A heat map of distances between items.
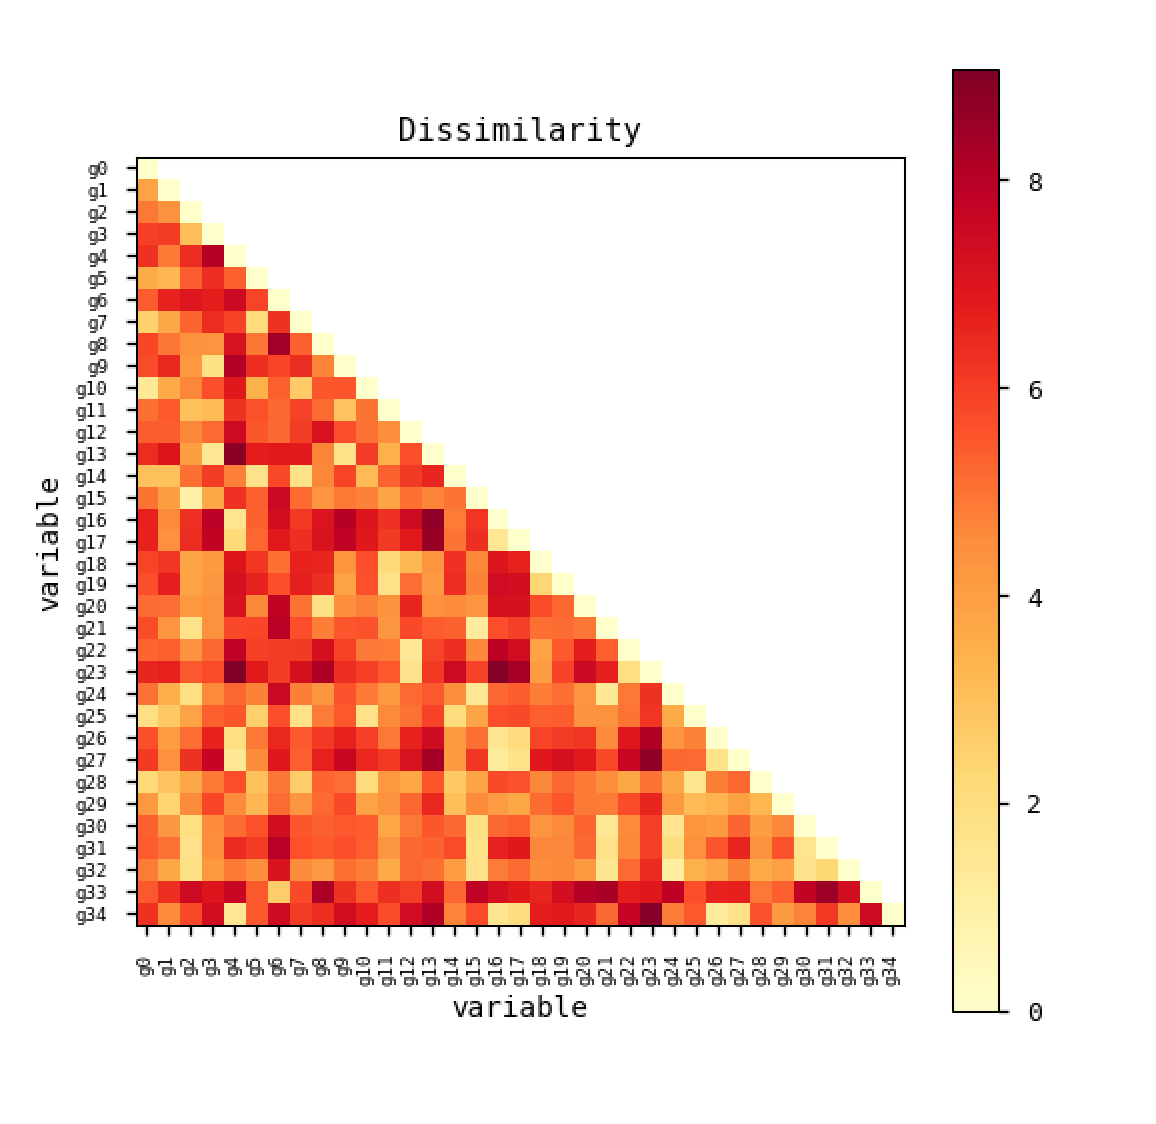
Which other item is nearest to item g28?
g25
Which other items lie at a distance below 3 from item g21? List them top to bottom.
g2, g15, g24, g30, g31, g32
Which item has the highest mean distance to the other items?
g33
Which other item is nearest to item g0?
g10
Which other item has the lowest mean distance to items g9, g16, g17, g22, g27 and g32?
g26
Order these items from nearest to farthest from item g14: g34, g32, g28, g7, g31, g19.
g7, g28, g32, g34, g31, g19
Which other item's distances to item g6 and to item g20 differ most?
g8
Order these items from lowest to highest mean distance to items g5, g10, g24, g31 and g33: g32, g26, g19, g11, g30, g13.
g32, g30, g11, g26, g19, g13
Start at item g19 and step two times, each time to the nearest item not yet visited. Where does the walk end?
g18
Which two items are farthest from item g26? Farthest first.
g23, g13
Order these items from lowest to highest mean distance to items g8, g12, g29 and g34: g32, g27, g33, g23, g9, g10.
g32, g27, g10, g9, g23, g33
